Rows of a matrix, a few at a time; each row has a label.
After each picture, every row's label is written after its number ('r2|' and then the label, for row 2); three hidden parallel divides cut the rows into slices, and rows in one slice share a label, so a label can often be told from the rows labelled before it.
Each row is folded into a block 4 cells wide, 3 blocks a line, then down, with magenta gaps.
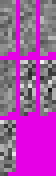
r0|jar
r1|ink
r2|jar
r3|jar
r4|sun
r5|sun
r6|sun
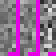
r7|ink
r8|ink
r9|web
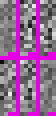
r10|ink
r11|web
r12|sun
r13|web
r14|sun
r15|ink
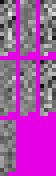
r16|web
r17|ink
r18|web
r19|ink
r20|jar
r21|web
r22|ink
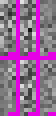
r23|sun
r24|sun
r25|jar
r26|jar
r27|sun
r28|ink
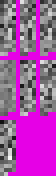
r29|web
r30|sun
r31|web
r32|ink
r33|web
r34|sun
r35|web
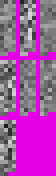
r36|jar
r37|web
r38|ink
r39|sun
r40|jar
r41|jar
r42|sun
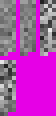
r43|ink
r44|ink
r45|web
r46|sun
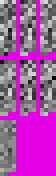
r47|sun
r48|web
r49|sun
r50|web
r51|web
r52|web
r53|ink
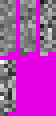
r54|jar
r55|ink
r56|web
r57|sun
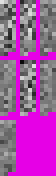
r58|sun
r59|web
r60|ink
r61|jar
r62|web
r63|jar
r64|ink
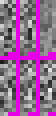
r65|sun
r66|sun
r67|jar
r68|web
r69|web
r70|web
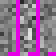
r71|ink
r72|web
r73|ink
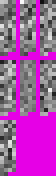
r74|sun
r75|sun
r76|web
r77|web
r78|jar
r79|web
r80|sun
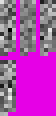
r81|sun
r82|ink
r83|web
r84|web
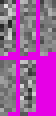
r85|web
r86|ink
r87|jar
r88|jar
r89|sun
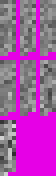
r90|jar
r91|ink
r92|jar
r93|jar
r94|jar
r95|ink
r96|web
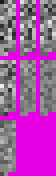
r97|web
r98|sun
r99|sun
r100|sun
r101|ink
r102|ink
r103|jar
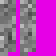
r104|ink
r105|ink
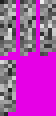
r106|web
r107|web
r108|sun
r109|sun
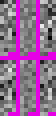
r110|web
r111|ink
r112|sun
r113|web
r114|ink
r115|web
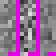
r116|ink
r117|web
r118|ink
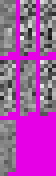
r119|jar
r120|sun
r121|sun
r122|web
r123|jar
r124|sun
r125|ink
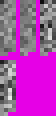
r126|jar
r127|jar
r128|web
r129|web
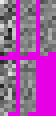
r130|sun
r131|ink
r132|jar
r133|web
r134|ink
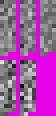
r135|jar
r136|jar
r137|ink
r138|sun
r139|web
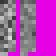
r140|web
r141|jar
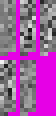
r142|ink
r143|sun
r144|web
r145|sun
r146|jar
